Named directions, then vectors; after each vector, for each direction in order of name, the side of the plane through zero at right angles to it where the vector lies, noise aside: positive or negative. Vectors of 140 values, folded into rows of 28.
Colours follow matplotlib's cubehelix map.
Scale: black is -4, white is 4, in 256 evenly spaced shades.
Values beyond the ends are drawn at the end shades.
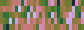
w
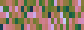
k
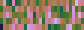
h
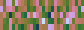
negative, positive, positive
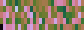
positive, positive, negative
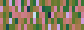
negative, positive, positive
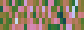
positive, negative, positive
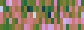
negative, positive, positive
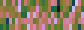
positive, positive, positive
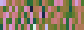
positive, positive, negative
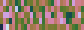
positive, positive, negative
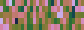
negative, positive, negative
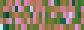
negative, negative, positive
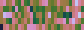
positive, positive, negative
